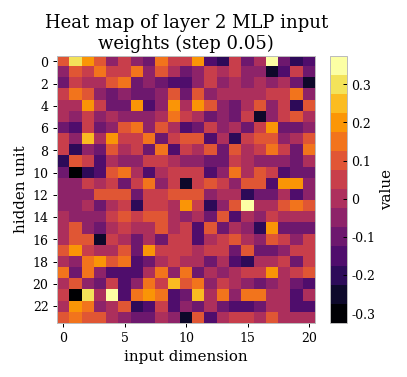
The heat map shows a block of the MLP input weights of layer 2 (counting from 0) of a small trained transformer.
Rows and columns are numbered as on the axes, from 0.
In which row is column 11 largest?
21
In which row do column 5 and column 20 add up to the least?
20
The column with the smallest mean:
19
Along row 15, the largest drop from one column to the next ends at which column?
18
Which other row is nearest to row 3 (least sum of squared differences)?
23
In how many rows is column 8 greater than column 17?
11
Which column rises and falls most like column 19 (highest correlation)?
15
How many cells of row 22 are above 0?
4
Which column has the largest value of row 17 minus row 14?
1
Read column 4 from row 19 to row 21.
-0.15 0.05 0.35
